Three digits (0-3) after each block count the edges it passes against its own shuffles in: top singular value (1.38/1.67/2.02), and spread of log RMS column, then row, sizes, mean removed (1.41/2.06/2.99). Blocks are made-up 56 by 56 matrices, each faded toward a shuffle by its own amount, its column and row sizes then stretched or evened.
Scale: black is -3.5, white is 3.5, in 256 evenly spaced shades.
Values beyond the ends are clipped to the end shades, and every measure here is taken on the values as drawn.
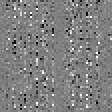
0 3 0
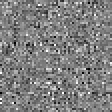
1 1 2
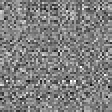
3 0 2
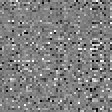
3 1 2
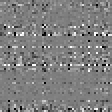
1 2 3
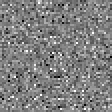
1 0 1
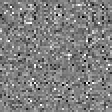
2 1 1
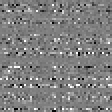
0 1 3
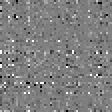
2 2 2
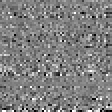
2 0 3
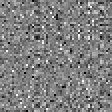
3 1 0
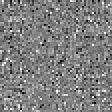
2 1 0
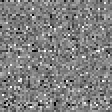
1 0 2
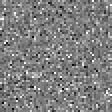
0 0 0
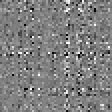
0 3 2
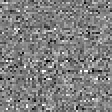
1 0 2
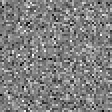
2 1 0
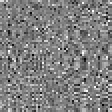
3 1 0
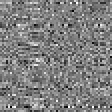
3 0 2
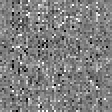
2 2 0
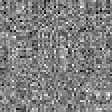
3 0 1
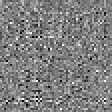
3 1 2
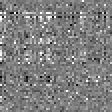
3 1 2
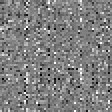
2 2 1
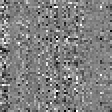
0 3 1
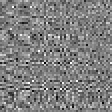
3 0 2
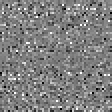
2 0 2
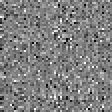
2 1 0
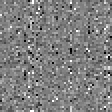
0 2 0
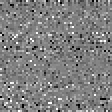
1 0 2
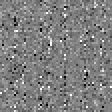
0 2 0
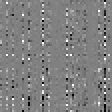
3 3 1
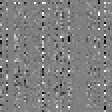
1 3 1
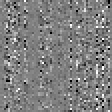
0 3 0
